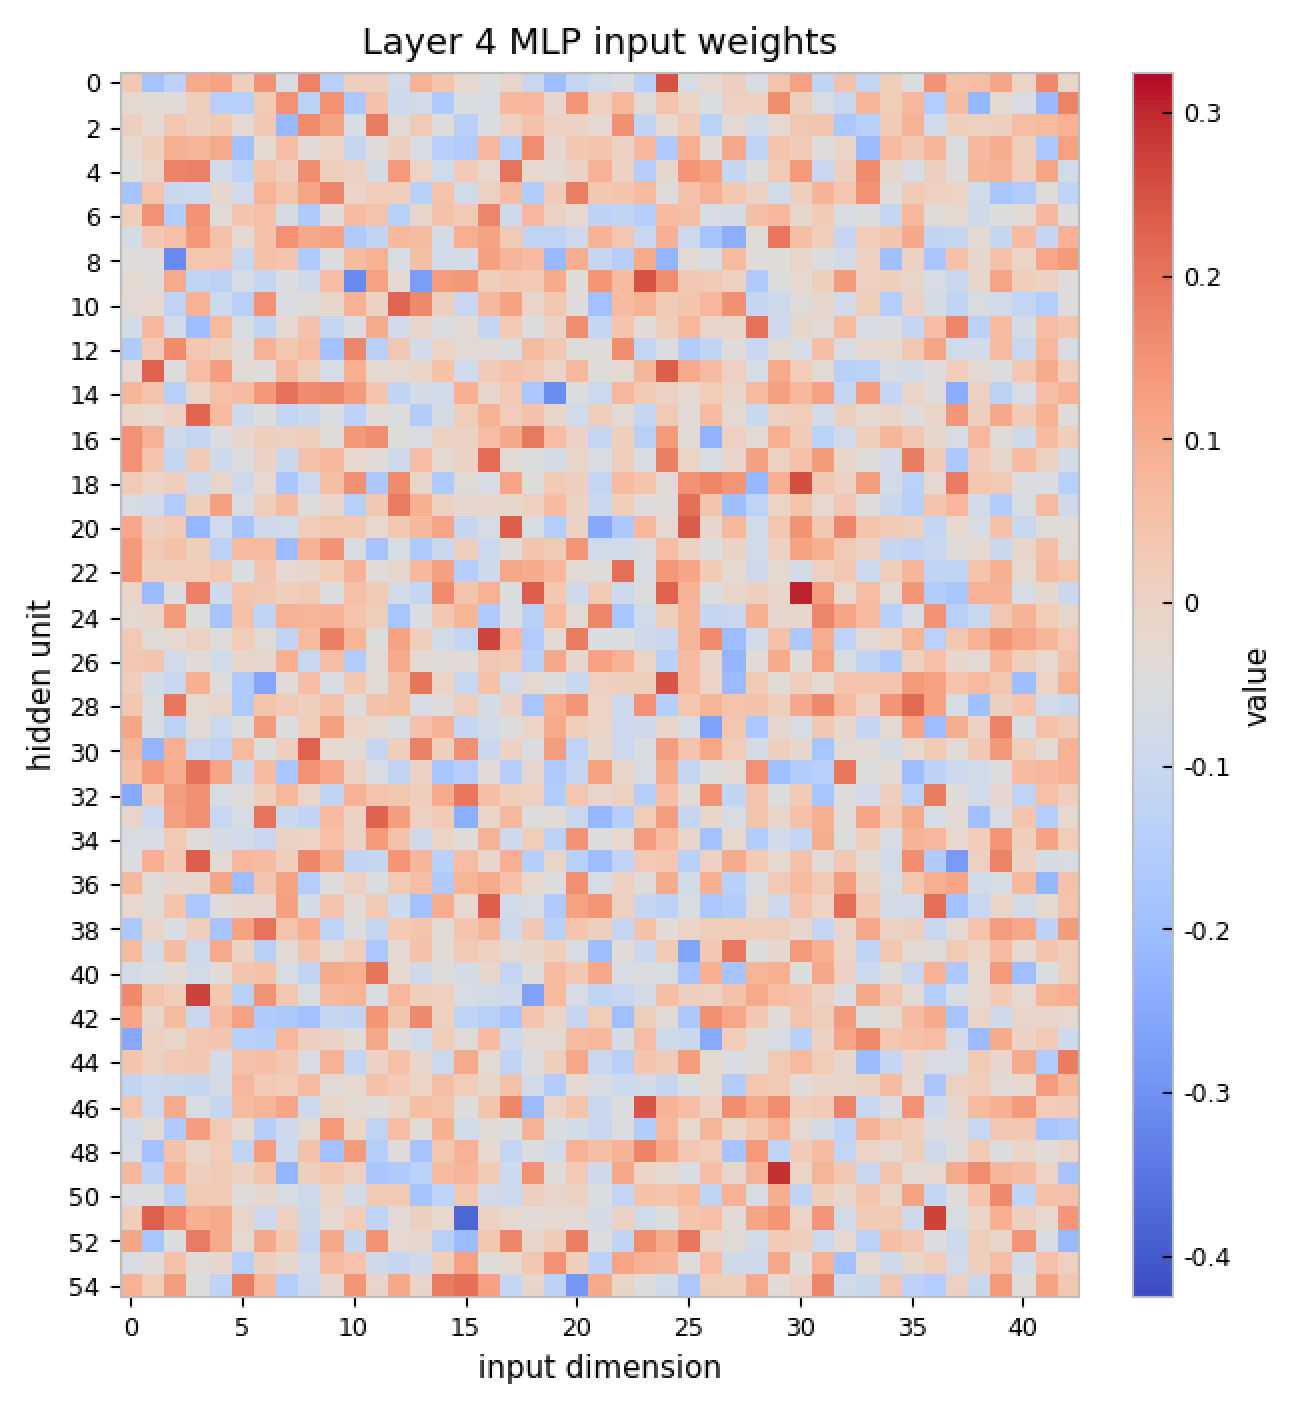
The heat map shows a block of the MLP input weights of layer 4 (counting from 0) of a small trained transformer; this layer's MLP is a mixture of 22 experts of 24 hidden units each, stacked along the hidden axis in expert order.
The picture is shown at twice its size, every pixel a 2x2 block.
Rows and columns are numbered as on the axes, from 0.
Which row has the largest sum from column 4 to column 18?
14
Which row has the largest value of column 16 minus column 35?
37
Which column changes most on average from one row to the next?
3
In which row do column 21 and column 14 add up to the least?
35
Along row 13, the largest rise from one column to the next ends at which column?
1
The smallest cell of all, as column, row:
15, 51
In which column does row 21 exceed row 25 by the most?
30
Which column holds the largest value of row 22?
22
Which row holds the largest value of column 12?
10
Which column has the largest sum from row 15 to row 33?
24
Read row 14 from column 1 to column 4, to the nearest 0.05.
0.05 -0.15 0 0.05
